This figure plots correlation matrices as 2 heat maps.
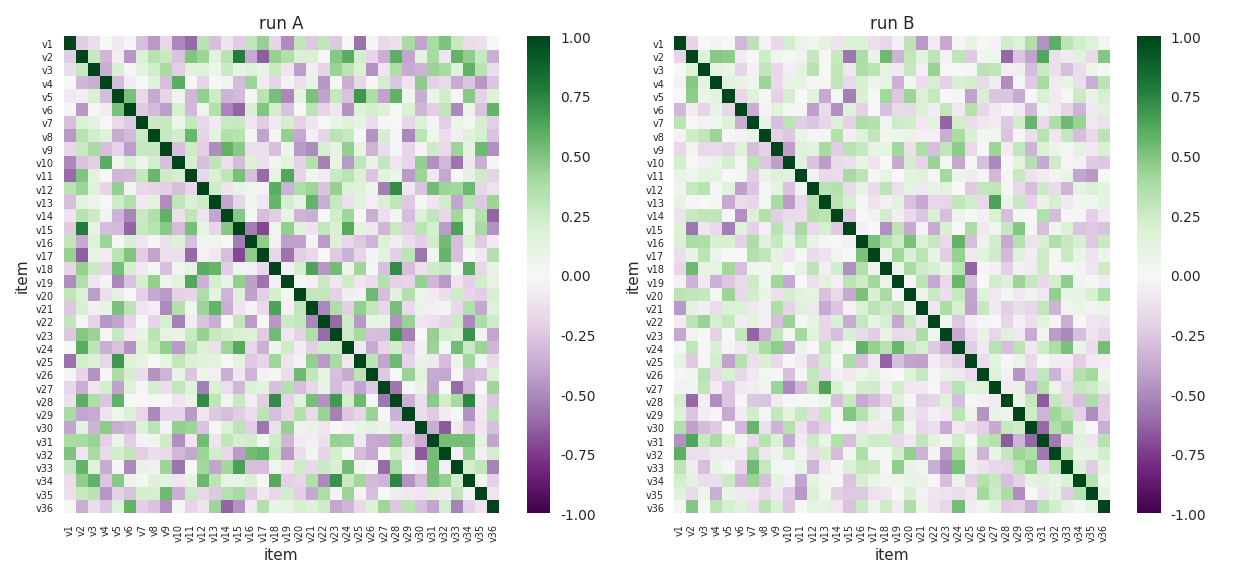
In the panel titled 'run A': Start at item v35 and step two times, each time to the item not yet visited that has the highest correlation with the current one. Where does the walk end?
v14
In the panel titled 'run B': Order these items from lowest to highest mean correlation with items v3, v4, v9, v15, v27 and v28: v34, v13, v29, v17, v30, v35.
v30, v34, v35, v17, v29, v13
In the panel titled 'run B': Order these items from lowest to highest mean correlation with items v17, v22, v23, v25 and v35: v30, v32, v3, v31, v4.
v30, v32, v4, v31, v3
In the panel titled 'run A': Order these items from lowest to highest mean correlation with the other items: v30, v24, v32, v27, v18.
v27, v30, v32, v24, v18
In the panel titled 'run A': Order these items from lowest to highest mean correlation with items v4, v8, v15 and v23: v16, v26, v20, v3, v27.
v26, v20, v27, v16, v3
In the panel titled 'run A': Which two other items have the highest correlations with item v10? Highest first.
v4, v30
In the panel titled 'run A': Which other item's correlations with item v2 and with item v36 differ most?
v15
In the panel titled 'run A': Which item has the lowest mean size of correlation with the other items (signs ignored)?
v7
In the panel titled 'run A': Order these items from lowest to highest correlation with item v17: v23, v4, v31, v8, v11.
v11, v8, v23, v4, v31
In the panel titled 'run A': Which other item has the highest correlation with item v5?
v25
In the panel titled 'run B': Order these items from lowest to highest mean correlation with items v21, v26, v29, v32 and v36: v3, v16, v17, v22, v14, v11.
v14, v22, v3, v11, v17, v16
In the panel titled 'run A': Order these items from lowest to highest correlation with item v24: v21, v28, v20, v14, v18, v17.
v17, v21, v20, v18, v28, v14
